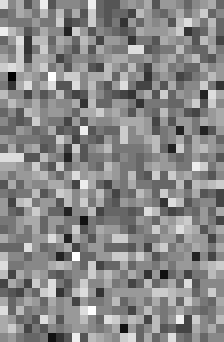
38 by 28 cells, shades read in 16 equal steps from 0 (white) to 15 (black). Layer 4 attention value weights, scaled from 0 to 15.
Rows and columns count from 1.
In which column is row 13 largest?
25
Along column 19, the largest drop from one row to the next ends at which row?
32
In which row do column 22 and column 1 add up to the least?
4
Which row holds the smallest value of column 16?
10
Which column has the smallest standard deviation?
5
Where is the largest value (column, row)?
2, 9
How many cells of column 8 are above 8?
12
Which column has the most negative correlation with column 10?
8
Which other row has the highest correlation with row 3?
11
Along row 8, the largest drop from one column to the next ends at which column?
14
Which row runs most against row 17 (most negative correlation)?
15
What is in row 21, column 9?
7
